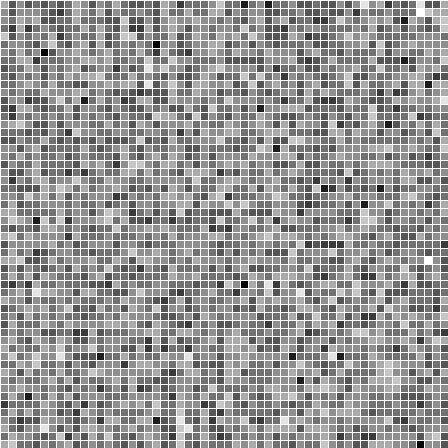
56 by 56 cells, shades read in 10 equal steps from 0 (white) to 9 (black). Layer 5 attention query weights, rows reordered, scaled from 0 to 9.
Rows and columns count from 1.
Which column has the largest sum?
41
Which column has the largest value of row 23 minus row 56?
2
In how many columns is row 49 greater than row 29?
18
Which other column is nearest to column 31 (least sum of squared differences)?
26
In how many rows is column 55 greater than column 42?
22
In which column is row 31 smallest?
38
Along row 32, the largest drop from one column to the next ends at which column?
37
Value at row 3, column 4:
4
